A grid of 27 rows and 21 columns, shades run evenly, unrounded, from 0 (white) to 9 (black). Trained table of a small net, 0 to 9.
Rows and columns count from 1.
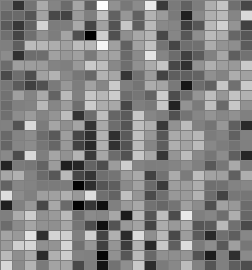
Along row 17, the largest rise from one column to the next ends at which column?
6
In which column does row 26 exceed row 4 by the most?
9
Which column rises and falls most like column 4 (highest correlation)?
18
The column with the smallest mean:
12
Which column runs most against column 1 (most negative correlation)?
20
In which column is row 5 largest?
15
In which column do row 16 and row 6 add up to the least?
13
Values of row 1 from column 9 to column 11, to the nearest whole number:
0 4 5
